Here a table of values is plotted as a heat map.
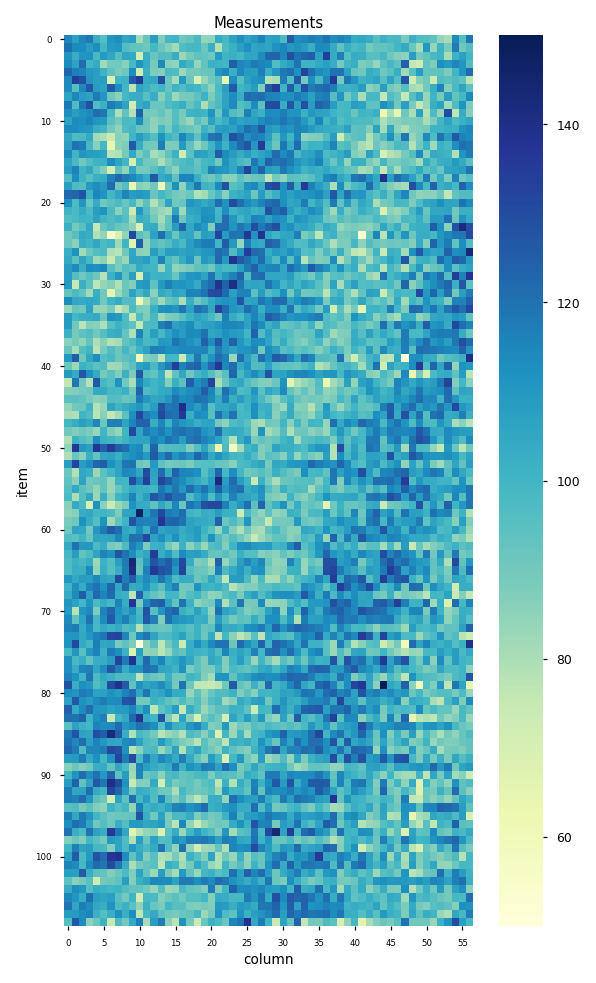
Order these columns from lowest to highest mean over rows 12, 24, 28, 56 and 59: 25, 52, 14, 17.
17, 52, 14, 25
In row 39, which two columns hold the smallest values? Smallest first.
47, 10
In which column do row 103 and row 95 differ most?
48
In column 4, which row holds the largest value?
50
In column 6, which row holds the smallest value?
24
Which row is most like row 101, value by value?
87
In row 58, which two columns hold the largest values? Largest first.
10, 13
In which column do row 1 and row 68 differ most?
54
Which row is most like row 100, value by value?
85
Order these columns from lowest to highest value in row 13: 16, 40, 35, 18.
18, 40, 35, 16
